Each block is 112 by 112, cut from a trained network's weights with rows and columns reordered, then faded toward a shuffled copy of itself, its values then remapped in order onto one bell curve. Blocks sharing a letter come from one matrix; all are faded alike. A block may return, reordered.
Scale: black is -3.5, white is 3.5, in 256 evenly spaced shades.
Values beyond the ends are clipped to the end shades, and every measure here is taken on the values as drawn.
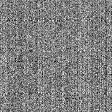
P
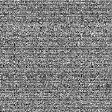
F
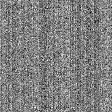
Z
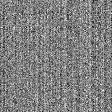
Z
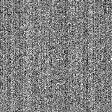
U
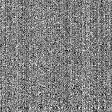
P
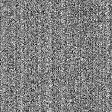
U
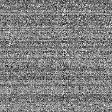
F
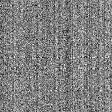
P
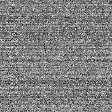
F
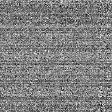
F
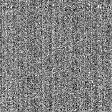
U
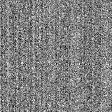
U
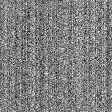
Z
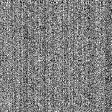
P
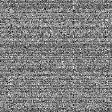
F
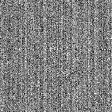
Z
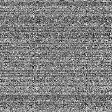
F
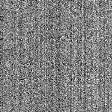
P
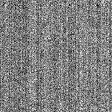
Z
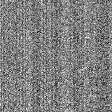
P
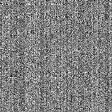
P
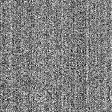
U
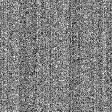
U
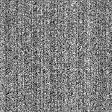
Z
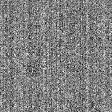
U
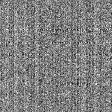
P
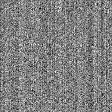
P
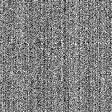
Z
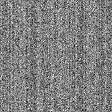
U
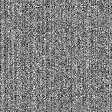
P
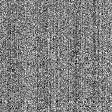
P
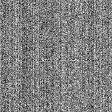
Z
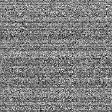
F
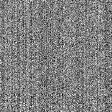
U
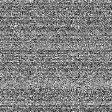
F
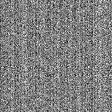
U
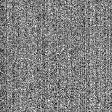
U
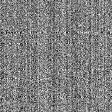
P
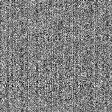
U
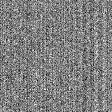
Z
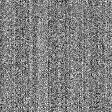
P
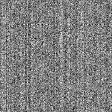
P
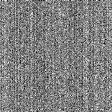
Z
